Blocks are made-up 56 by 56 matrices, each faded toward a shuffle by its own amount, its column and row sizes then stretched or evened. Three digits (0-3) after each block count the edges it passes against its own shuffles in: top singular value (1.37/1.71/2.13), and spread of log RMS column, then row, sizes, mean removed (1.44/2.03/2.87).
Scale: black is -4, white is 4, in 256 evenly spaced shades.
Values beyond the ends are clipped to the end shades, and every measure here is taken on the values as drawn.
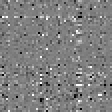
2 2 2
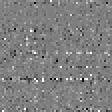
1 1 2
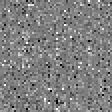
1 1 0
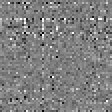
2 1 2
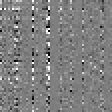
3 3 1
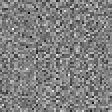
3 1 0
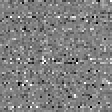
1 0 2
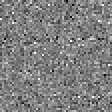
0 0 1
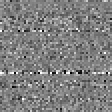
1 0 3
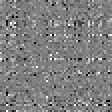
3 1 2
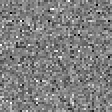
0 0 1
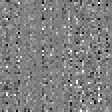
0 3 1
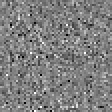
1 1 1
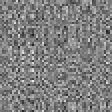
3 2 0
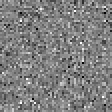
2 1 0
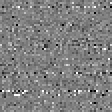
1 0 2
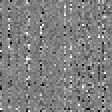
1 3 0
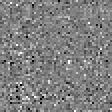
2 1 1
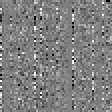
2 3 0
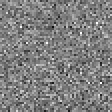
1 0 1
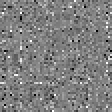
1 2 1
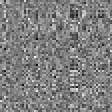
3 2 1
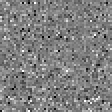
0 1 2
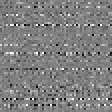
3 0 3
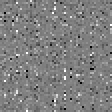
0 2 0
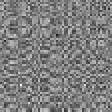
3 1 1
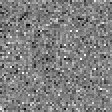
0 0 1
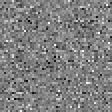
2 0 1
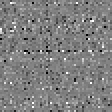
1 1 2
